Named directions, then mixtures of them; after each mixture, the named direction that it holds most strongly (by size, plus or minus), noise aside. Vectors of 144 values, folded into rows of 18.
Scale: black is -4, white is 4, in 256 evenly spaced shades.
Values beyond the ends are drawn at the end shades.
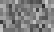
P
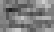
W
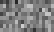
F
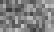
F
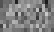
P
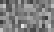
F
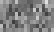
P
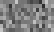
P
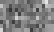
P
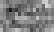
W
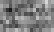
W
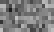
P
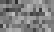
F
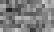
W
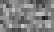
W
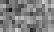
W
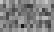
F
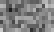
P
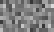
P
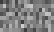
F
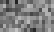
F
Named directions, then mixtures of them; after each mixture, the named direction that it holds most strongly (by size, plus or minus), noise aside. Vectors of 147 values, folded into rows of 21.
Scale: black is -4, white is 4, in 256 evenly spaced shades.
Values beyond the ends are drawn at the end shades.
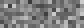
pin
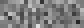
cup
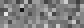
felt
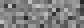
pin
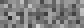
cup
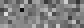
felt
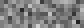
cup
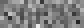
cup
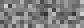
pin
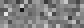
felt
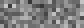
pin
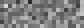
pin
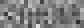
cup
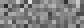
felt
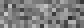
pin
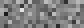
felt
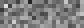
pin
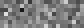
felt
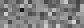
felt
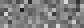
felt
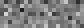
felt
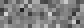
felt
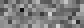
felt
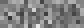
cup
